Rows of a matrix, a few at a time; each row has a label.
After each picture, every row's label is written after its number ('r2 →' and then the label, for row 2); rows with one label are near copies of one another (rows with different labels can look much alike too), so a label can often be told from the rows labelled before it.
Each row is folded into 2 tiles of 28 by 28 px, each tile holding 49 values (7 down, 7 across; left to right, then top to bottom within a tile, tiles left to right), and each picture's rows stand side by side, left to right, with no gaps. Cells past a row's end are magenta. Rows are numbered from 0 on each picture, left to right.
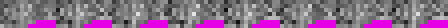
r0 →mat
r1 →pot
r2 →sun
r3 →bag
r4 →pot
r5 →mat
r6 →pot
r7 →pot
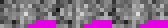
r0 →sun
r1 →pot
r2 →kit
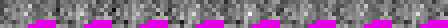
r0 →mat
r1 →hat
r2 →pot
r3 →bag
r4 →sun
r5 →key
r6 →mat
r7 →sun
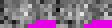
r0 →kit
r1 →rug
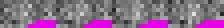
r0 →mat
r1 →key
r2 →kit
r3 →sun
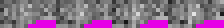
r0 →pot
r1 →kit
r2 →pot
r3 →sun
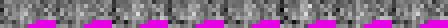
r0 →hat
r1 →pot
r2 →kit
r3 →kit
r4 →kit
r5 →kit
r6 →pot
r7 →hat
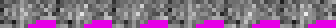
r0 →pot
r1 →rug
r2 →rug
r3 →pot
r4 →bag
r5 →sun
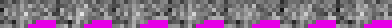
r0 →pot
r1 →bag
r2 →pot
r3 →pot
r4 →rug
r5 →rug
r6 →kit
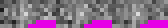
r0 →pot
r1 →bag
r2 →sun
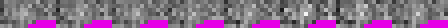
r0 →hat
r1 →kit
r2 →hat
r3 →pot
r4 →bag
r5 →key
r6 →kit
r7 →sun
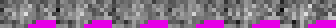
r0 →key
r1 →hat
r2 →kit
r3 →key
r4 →pot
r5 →rug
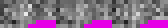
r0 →mat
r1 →kit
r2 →pot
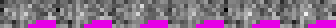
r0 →rug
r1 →pot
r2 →mat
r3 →hat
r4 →hat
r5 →sun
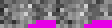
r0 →mat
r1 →mat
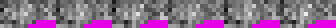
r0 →key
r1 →kit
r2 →rug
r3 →rug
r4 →kit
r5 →bag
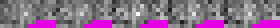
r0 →sun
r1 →key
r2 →key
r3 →kit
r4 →kit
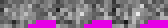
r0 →rug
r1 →key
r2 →bag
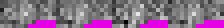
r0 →key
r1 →bag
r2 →bag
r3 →sun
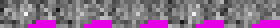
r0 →key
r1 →pot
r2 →key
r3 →sun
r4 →rug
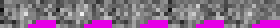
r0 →hat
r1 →key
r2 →pot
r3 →rug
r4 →bag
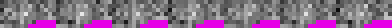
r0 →key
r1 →sun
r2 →pot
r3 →kit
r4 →key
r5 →sun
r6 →rug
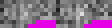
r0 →pot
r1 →hat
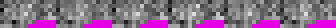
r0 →rug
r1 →kit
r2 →rug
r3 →rug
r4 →hat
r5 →kit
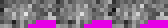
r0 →rug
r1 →sun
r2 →rug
